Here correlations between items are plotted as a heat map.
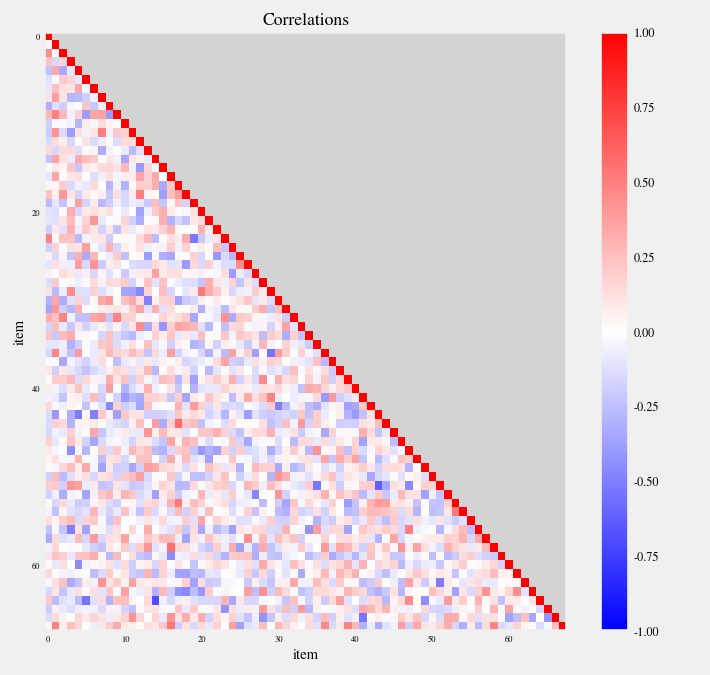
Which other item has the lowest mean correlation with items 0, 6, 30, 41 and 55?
43
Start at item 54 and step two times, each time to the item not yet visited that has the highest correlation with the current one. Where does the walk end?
17
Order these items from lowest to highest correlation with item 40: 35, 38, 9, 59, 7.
59, 7, 9, 38, 35
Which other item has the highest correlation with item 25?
26
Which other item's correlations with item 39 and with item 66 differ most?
28
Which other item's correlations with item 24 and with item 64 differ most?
5
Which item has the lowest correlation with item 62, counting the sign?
51
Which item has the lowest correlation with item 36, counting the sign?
29
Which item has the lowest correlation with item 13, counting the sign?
30
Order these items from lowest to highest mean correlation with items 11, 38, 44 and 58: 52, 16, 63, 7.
63, 7, 52, 16
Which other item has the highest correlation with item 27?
14
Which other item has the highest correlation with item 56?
47
